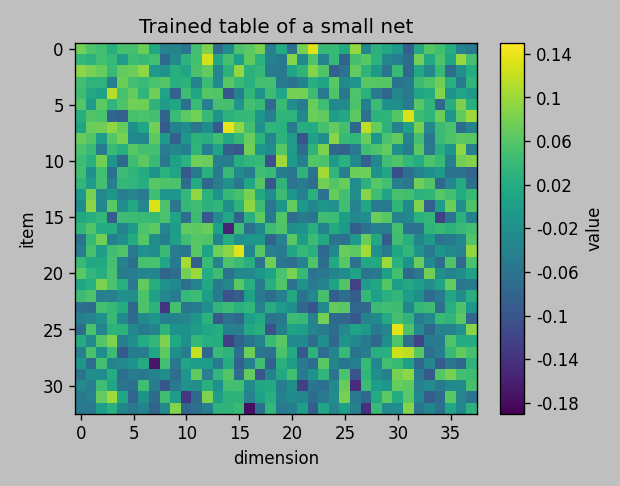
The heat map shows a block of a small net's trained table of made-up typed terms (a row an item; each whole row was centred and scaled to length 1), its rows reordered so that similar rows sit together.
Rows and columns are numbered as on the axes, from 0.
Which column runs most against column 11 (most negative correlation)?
18
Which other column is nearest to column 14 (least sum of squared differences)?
28
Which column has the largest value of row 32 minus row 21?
9
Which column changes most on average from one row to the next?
14
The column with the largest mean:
2
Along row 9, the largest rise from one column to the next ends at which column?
16
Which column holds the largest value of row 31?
3
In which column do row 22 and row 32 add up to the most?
31
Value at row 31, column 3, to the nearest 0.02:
0.1
